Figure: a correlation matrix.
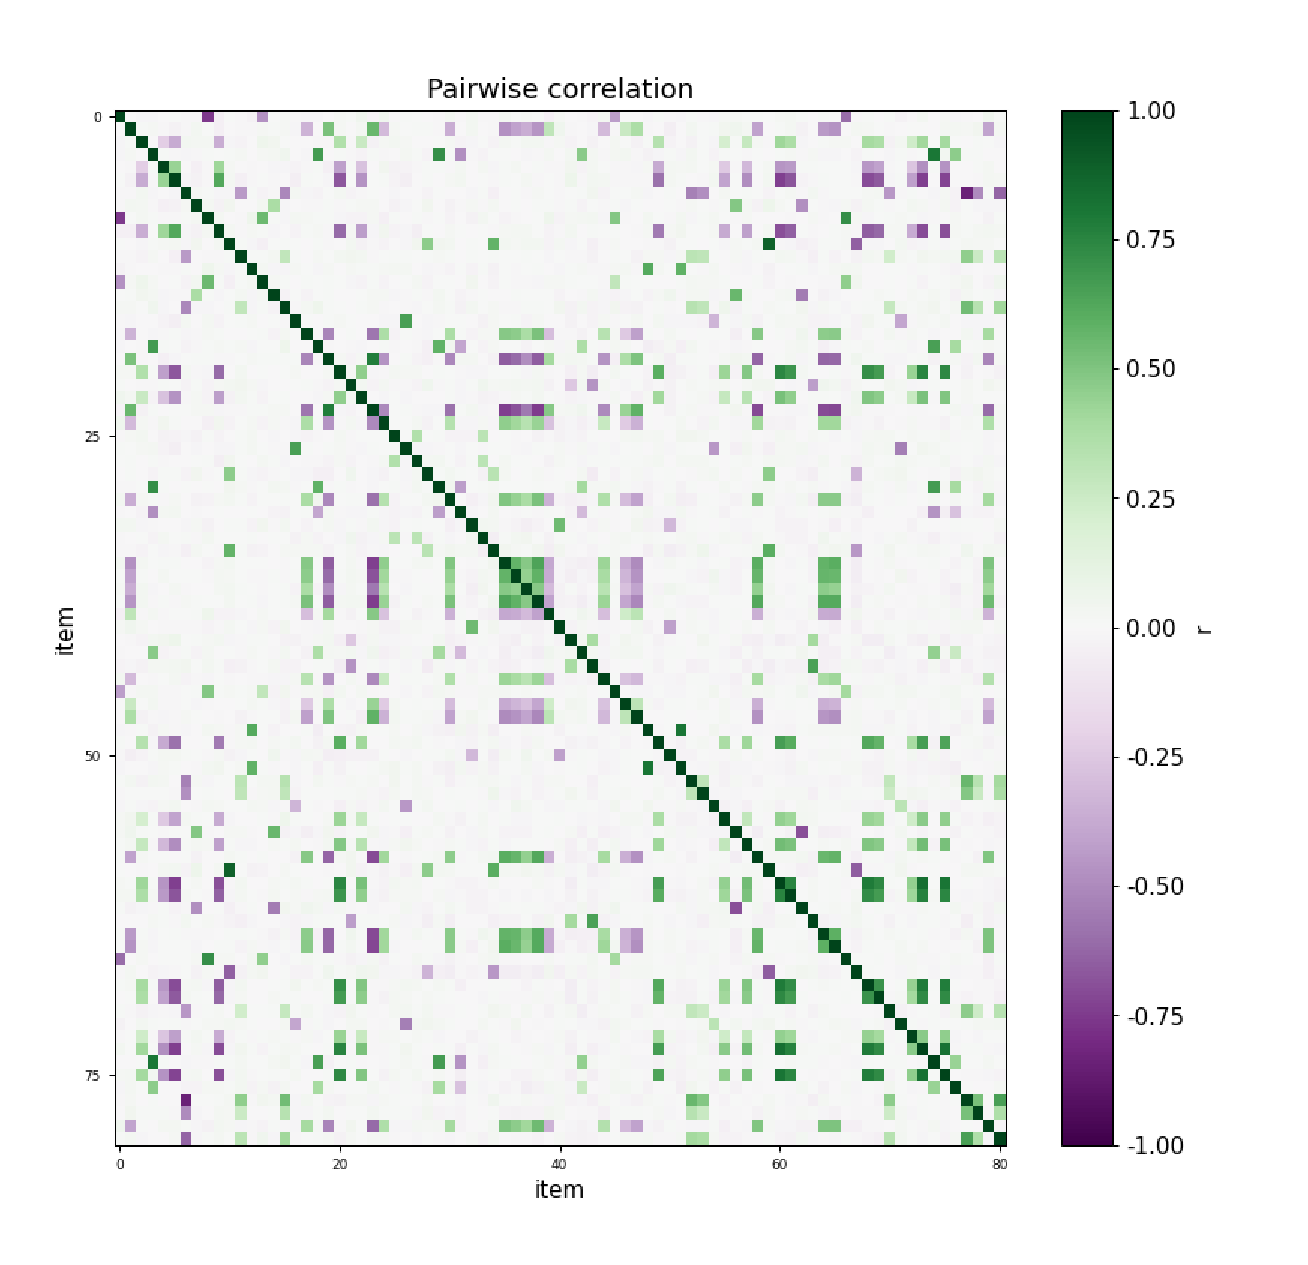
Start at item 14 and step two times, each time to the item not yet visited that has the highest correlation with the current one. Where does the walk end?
7
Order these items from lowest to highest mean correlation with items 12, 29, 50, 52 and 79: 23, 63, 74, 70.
23, 63, 70, 74
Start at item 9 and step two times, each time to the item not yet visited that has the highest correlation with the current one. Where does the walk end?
4
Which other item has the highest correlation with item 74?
3
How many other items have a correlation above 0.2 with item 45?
3
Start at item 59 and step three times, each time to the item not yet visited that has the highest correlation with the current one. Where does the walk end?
28
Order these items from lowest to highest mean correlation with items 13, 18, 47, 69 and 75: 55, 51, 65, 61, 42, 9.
9, 65, 51, 42, 55, 61
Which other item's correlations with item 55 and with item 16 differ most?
26
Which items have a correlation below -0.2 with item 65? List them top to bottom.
1, 19, 23, 39, 46, 47
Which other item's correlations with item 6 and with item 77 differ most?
80
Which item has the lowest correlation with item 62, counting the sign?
56
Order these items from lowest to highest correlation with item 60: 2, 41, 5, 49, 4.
5, 4, 41, 2, 49
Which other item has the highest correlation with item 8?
66
